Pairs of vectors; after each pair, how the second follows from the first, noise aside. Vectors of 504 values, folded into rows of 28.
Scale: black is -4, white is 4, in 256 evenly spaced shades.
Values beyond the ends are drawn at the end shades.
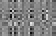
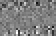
wrapped around, negated, partly zeroed.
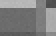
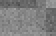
negated, shrunk.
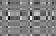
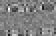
wrapped around, negated, partly zeroed.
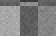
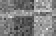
wrapped around, negated.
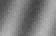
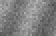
negated, shrunk.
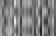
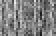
reversed, negated.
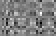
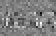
negated, partly zeroed.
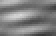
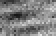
negated.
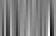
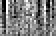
reversed, scaled up.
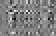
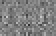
reversed, negated, shrunk.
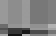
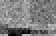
copied.
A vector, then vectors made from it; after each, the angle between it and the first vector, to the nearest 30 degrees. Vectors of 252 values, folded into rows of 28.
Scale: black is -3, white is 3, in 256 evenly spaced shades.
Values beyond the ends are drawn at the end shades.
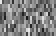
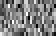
60 degrees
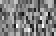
60 degrees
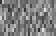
150 degrees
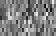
60 degrees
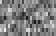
30 degrees
